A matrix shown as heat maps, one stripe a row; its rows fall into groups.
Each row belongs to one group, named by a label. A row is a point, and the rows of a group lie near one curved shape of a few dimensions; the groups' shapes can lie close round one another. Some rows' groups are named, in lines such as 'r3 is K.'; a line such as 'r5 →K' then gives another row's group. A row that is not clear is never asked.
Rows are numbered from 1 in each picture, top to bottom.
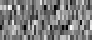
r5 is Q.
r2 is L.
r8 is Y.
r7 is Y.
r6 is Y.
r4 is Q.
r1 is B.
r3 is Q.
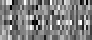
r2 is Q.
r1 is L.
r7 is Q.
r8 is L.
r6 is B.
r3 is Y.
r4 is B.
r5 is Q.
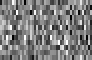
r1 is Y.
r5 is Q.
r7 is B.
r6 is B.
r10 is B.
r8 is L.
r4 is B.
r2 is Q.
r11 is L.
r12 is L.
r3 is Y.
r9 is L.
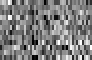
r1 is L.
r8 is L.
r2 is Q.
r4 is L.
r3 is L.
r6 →Y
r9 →Q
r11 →Q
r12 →Q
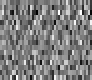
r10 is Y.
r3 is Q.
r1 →Q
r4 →B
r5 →Q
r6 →Y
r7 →B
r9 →Q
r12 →Q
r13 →L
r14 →B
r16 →Y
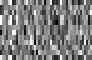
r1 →B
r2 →Y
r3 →Q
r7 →Y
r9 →B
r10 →Q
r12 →B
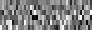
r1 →Q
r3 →Q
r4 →Q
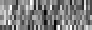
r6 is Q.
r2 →B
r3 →L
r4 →Q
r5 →L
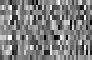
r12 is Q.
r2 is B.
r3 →Y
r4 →B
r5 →Q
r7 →Y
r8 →L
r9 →Q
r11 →L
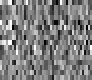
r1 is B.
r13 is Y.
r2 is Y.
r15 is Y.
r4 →Y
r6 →L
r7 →Q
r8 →Y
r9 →L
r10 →Q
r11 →Y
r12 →Y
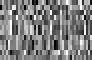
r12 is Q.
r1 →Q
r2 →Y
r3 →B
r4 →Y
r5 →L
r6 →B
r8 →Y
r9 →L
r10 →L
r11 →L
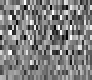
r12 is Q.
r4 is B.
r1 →L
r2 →Y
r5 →B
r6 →Q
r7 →B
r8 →Y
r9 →Y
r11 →B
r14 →Q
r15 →Y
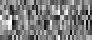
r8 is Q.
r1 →Y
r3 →L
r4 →B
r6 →L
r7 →B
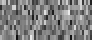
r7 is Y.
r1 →Q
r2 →Y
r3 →Y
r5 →B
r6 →Q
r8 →B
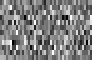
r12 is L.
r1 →Q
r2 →L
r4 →Y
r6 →Y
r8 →L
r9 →L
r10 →Y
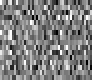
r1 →B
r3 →Y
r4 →Q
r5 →B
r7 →B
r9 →Y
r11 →B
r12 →B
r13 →L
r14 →Q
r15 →B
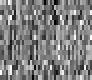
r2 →Y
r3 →Q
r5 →L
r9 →Q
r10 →Q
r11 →Q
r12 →Q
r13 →Y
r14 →B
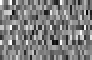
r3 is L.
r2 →B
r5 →Y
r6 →B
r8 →Y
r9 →B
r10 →Q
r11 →Y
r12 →Y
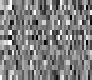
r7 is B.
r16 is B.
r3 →Q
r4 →Q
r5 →Q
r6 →Q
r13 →Y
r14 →B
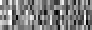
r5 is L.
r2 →Y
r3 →L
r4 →B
